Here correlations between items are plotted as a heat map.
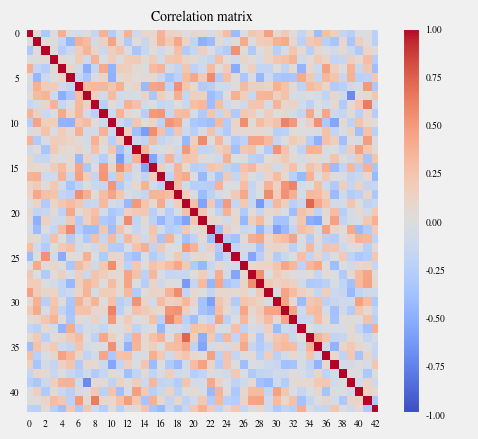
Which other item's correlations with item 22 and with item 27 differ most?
28
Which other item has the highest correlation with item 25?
2
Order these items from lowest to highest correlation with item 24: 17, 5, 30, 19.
17, 30, 5, 19
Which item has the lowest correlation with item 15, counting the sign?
14
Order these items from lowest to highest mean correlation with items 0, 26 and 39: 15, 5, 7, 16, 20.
7, 20, 5, 16, 15
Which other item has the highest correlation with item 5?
22
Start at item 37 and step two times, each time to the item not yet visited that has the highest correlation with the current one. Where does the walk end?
12
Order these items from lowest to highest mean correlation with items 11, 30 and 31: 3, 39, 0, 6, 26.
39, 0, 3, 26, 6
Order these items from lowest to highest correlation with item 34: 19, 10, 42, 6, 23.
23, 42, 10, 6, 19
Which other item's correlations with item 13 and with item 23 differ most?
19
